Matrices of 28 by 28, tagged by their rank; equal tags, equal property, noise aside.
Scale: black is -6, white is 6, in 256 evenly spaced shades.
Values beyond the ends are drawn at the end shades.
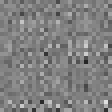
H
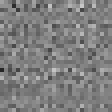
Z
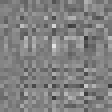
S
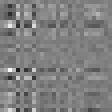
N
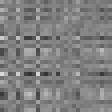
N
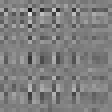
N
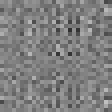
H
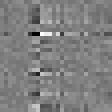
N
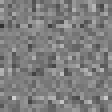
Z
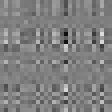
N
